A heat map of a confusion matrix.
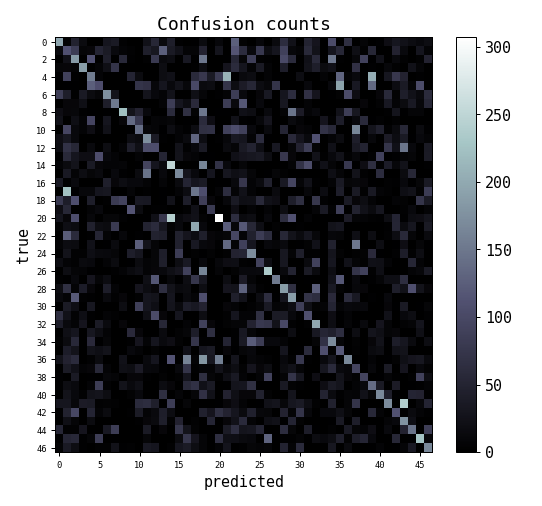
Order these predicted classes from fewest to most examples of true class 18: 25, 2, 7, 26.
26, 25, 7, 2
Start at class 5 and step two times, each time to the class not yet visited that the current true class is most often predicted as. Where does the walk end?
33
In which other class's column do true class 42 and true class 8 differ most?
29
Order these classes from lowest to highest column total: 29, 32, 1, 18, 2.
32, 29, 2, 1, 18
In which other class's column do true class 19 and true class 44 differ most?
9
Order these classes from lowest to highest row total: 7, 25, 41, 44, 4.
25, 7, 44, 41, 4
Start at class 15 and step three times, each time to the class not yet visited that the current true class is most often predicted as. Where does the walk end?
1
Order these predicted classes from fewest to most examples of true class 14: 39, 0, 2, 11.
0, 2, 39, 11
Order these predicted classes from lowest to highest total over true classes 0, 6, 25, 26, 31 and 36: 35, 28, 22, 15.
35, 15, 28, 22
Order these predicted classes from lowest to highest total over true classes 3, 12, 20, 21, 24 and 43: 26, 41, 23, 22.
26, 41, 22, 23
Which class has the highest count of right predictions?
20
